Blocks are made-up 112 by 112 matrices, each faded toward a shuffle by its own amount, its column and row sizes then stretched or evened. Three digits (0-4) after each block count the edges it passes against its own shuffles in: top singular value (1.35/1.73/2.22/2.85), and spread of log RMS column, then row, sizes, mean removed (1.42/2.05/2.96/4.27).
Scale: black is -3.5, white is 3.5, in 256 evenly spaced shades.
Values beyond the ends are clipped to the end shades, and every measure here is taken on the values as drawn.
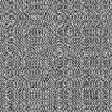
4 0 0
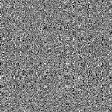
3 2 1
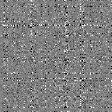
2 3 3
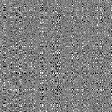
4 3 2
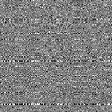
4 0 3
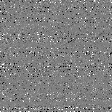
0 1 3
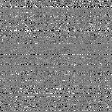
1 2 4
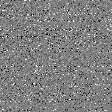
1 0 3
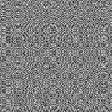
4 1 0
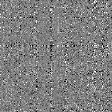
2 3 2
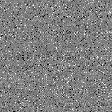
3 0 1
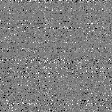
0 1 3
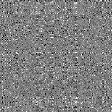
3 2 2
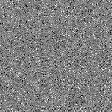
3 0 0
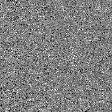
0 1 2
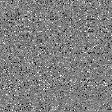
2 1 2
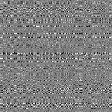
4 0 4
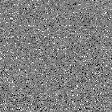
2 0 2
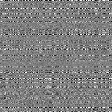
4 1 4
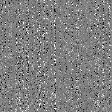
2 3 0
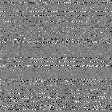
2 0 4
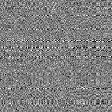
4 0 3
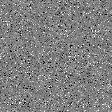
0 1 1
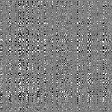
4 4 3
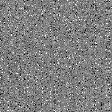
2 2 0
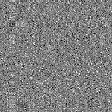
3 0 0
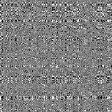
4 3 3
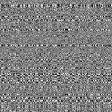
4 0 4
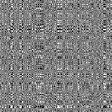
4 3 3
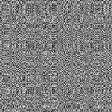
4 3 1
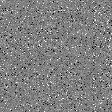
1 1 1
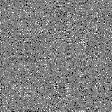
3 1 1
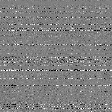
3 1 4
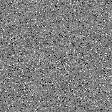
1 0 1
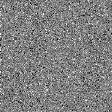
0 1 1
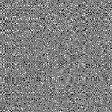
4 1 2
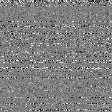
2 0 4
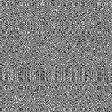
4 0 1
